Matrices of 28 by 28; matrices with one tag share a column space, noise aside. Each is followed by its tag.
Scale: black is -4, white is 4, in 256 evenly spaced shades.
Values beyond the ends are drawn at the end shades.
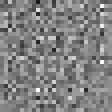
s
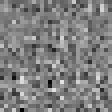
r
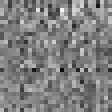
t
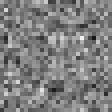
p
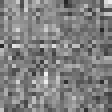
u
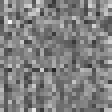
t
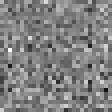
r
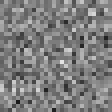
p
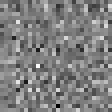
r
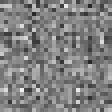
s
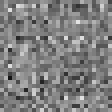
r
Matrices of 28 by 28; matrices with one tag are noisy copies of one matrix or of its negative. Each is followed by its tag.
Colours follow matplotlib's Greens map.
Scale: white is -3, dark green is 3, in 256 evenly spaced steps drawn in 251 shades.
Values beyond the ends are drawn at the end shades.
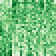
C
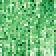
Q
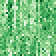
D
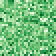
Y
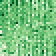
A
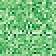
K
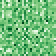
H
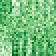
C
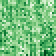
Q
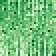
A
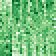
C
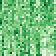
Q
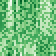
D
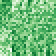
C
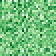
H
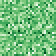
K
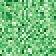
H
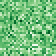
K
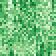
D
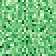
H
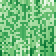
Q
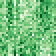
D
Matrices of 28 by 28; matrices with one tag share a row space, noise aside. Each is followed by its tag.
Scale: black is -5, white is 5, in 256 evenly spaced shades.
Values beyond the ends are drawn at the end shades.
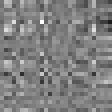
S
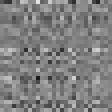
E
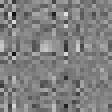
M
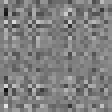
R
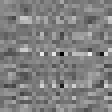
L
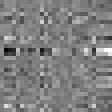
S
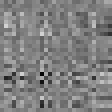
S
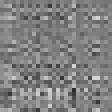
E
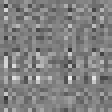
R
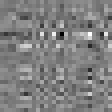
L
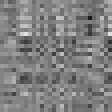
L
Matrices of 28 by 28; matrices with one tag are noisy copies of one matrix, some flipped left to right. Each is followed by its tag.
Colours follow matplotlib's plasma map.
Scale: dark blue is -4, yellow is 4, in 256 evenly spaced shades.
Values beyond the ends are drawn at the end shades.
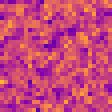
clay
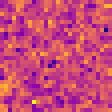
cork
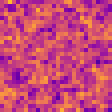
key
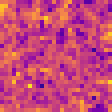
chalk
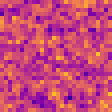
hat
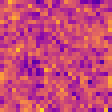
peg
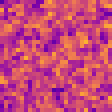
clay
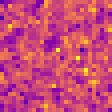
clay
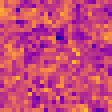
chalk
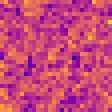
hat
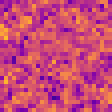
key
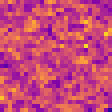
key
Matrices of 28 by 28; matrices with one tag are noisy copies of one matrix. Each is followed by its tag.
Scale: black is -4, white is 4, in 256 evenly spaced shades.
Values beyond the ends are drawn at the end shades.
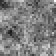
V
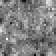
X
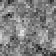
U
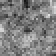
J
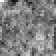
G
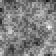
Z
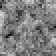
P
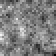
U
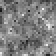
Z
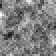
P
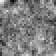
G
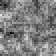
V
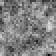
Z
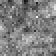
J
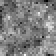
Z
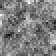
P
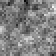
J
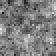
J
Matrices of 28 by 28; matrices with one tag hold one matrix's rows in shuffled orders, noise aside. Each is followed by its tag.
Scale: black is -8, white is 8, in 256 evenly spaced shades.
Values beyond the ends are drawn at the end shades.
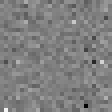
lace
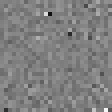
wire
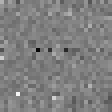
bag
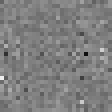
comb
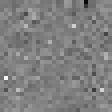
lace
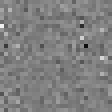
comb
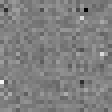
comb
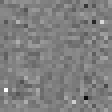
lace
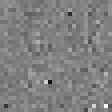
wire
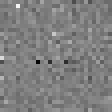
bag
